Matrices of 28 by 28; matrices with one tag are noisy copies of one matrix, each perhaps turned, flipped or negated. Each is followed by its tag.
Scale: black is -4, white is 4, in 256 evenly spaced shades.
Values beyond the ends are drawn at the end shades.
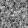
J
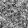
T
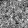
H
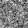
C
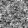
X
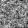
C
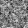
X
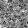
H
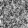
C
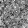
C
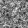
J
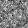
X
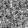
H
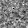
J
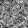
C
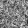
C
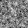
J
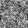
X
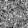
X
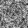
X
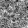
H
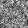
C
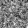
J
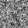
J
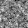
X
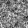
T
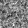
J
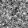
J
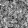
X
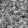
H
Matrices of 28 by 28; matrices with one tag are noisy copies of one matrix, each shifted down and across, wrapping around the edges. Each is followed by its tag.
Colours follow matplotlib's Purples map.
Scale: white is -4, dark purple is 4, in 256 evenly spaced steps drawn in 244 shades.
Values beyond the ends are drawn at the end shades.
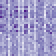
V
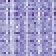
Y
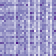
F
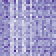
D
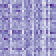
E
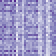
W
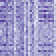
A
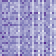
F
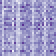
Y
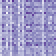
F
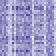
E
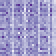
Y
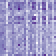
V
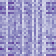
A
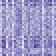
V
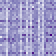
F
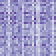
Y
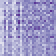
D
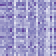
E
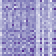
D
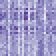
V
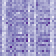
W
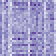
A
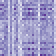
A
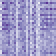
A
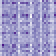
E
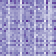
Y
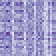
E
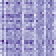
E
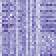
A
